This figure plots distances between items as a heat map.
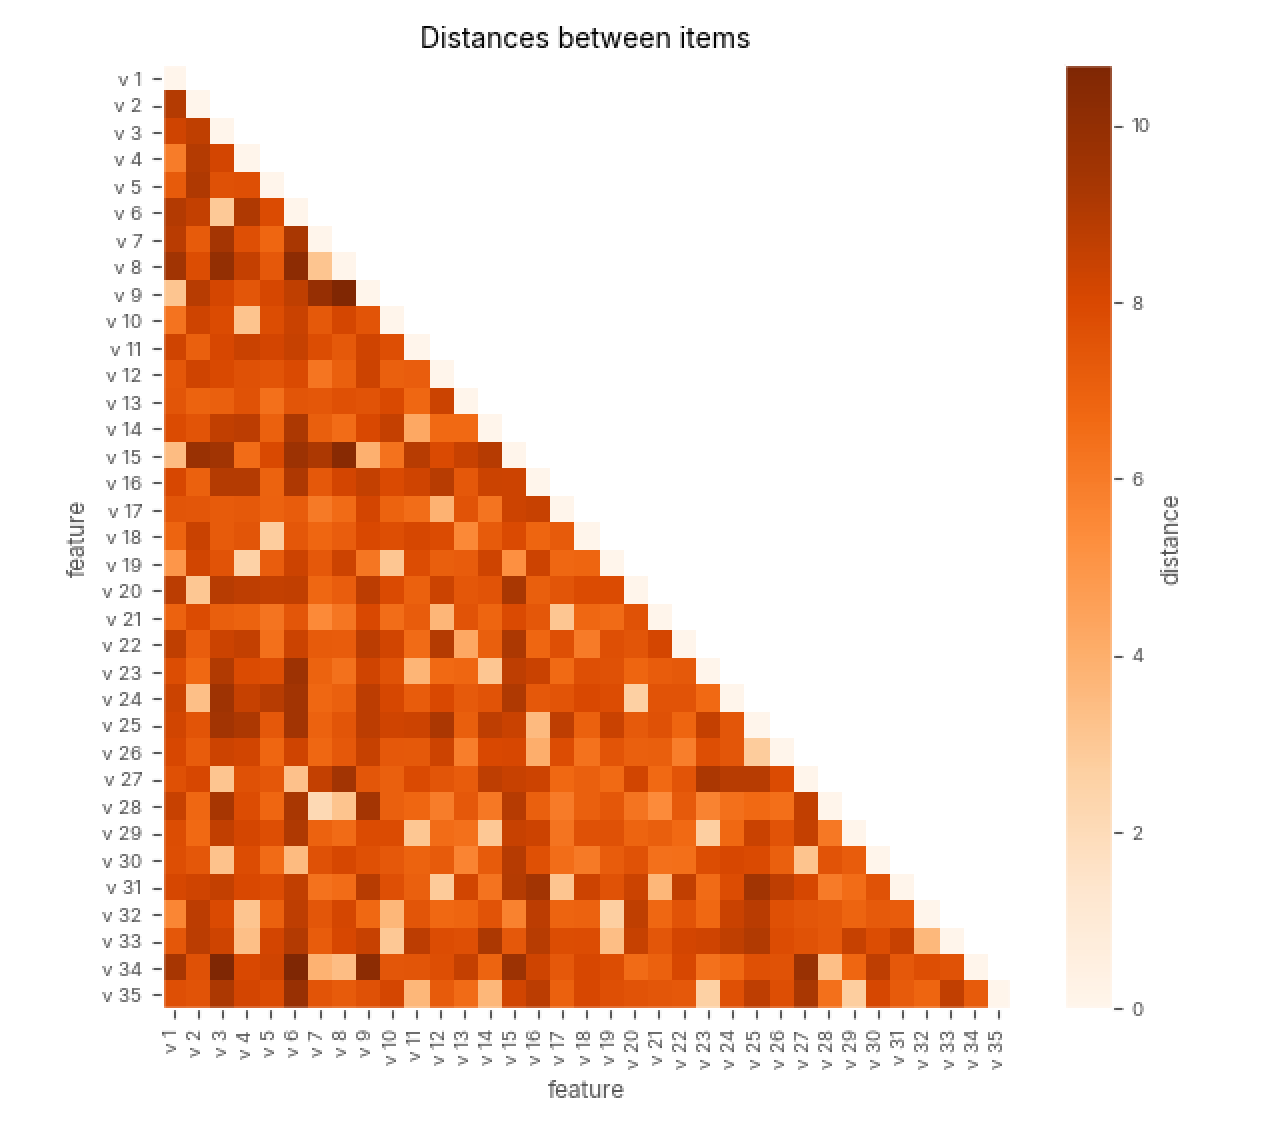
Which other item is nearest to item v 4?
v 19
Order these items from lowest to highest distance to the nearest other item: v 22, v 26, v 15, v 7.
v 7, v 26, v 15, v 22
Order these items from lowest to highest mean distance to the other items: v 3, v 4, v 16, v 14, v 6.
v 14, v 4, v 16, v 3, v 6
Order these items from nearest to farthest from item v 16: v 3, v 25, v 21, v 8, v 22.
v 25, v 22, v 21, v 8, v 3
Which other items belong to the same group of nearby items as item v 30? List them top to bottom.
v 3, v 6, v 27
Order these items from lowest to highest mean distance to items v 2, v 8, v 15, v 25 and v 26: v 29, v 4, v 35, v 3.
v 29, v 35, v 4, v 3
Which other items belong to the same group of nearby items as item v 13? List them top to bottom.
v 22
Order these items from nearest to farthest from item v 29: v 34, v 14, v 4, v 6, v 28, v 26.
v 14, v 28, v 34, v 26, v 4, v 6
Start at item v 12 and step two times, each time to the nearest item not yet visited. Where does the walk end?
v 17
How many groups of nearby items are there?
10
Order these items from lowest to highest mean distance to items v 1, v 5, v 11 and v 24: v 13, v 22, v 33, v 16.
v 13, v 22, v 16, v 33
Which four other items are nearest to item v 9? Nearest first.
v 1, v 15, v 19, v 32
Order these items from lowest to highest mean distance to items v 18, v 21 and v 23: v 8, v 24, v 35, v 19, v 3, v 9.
v 35, v 8, v 19, v 24, v 3, v 9
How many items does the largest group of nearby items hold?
5
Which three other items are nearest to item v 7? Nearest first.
v 28, v 8, v 34
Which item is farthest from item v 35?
v 6
